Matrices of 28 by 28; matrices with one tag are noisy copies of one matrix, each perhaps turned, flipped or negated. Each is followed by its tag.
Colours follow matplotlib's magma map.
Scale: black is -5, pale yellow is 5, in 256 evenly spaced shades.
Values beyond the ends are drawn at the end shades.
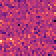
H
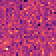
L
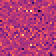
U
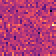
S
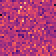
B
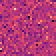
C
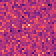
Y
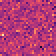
C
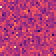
C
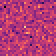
Y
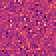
U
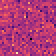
L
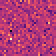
U
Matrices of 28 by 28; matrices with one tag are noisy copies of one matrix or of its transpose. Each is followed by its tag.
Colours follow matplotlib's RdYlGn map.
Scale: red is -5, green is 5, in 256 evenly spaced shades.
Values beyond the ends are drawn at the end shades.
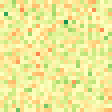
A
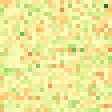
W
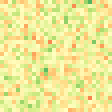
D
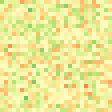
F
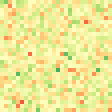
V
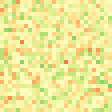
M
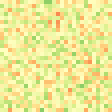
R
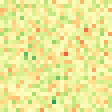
M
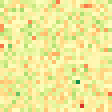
F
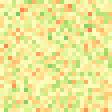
A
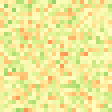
M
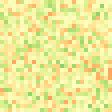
R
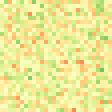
V
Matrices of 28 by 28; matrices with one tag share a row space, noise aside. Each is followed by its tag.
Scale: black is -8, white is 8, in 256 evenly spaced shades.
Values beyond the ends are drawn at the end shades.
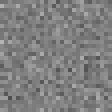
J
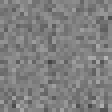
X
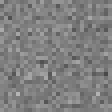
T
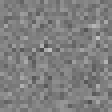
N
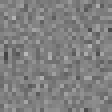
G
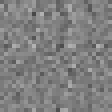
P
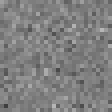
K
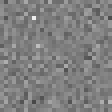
G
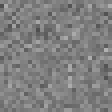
T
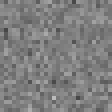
K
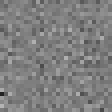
J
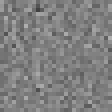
G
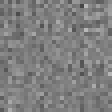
J
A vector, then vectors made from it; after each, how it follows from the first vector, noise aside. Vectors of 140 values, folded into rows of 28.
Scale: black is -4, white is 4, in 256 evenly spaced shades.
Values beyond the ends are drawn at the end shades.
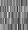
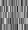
sign-scrambled.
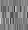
wrapped around, negated, partly zeroed.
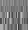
partly zeroed.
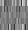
wrapped around, negated, partly zeroed.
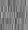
wrapped around, negated, shrunk.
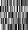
scaled up.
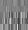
partly zeroed.
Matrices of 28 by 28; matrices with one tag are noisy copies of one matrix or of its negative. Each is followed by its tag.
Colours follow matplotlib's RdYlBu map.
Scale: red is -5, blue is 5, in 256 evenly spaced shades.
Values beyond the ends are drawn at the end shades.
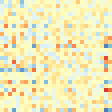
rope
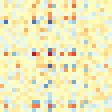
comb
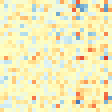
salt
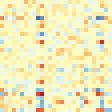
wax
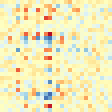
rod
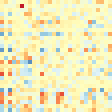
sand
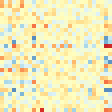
rope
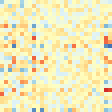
rope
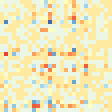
comb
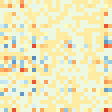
rope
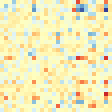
salt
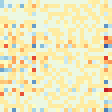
rope
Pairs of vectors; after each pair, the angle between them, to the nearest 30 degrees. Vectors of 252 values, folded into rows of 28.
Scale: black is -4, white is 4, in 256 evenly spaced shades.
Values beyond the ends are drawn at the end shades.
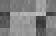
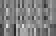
90 degrees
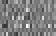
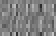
60 degrees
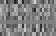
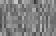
150 degrees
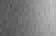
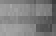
150 degrees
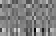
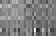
150 degrees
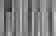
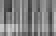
30 degrees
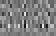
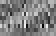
150 degrees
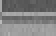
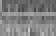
30 degrees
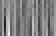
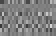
90 degrees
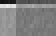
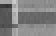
120 degrees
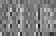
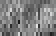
30 degrees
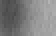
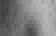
30 degrees
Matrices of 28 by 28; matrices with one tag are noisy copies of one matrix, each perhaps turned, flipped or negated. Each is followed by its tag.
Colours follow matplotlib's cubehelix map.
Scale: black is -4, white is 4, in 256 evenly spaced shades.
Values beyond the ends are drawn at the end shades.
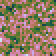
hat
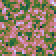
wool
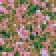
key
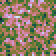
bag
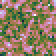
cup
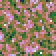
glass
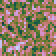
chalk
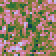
chalk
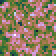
cup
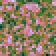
glass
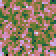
cup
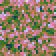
hat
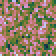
hat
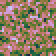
hat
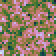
cup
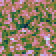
chalk
